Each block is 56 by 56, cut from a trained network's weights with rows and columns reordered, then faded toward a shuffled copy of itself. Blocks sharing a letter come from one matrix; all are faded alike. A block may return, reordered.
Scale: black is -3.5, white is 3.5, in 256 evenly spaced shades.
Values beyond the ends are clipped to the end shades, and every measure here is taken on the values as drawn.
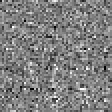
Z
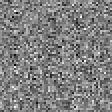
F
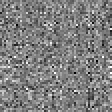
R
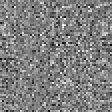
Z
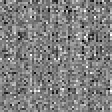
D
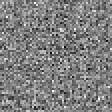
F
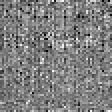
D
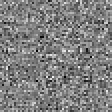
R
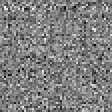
F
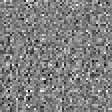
Z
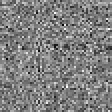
F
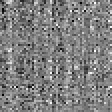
D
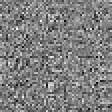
R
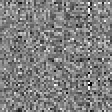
R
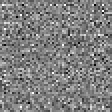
Z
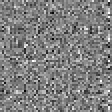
R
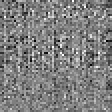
D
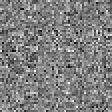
R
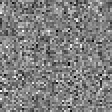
Z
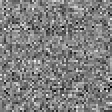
R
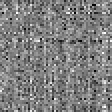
D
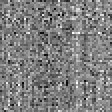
D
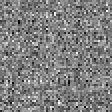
R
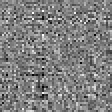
R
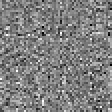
Z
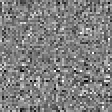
Z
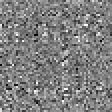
Z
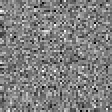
Z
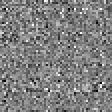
Z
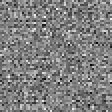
F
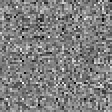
F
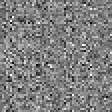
Z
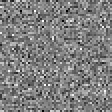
F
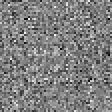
R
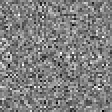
F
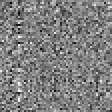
R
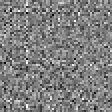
R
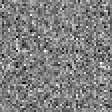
Z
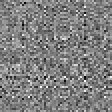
R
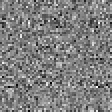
F
